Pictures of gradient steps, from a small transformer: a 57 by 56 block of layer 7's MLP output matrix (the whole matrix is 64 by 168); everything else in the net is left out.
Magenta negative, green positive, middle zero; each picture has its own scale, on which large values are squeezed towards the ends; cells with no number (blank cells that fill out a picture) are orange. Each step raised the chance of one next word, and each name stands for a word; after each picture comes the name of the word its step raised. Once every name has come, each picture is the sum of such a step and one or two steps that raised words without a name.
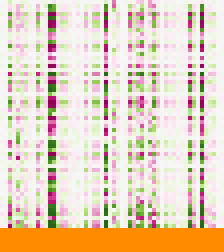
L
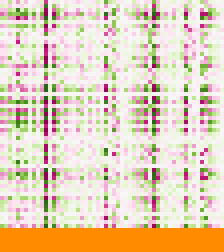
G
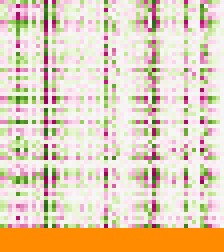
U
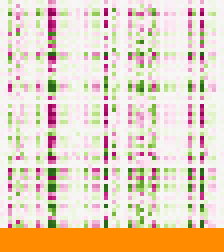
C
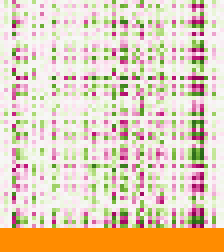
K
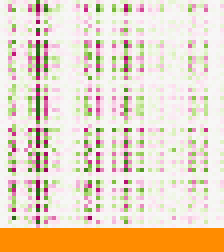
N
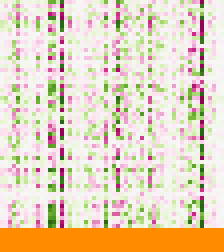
U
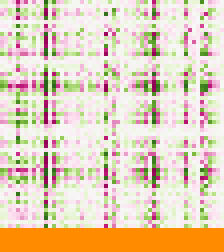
C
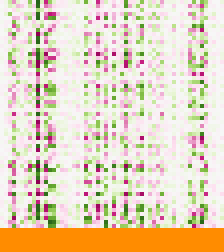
L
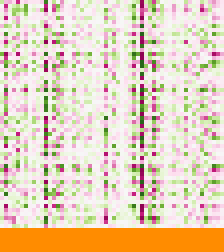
N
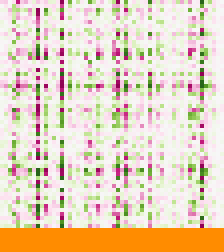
C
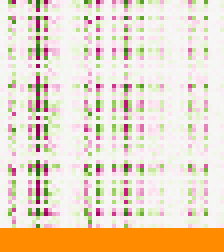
L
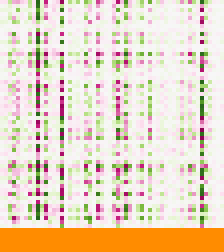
N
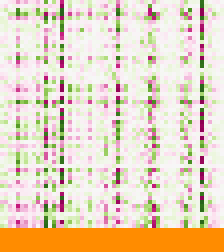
G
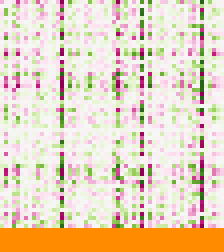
C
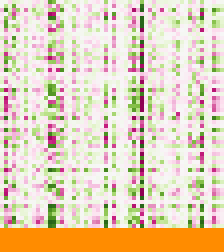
N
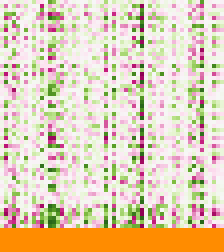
L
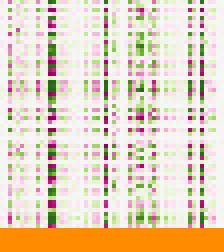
N
